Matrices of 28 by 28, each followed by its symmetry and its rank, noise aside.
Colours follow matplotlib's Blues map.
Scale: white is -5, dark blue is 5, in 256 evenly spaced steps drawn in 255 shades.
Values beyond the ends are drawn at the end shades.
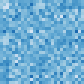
symmetric, rank six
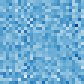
antisymmetric, rank six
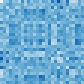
symmetric, rank four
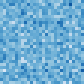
antisymmetric, rank six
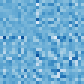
antisymmetric, rank four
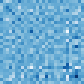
symmetric, rank four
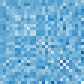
symmetric, rank four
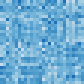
antisymmetric, rank four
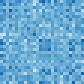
symmetric, rank four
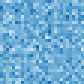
antisymmetric, rank eight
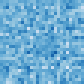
symmetric, rank eight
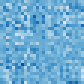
antisymmetric, rank six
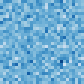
no symmetry, rank eight
